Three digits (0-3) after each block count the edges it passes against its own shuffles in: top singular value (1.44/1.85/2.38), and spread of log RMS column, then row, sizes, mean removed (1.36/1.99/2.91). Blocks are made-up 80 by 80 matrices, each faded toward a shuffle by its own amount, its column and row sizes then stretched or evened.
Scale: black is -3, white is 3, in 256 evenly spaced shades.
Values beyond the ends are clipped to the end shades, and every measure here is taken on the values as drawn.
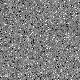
0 0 0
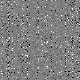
0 3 1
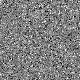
0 0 0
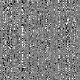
2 3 1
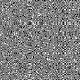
3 1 1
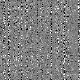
1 3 1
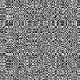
3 2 2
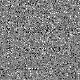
0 1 2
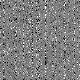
1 3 0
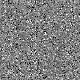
1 1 0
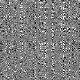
2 3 2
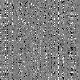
2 3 0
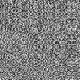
3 0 1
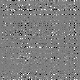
2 2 3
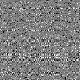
3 0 2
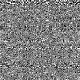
2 0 2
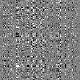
3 3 2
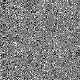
1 2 1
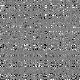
2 2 3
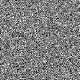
2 2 0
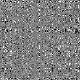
1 3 2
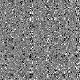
2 2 0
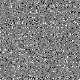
1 1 2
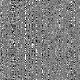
2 3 0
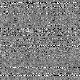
1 1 3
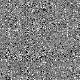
0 2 2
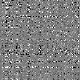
2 2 3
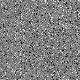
0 2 0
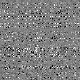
1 2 3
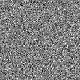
2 0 0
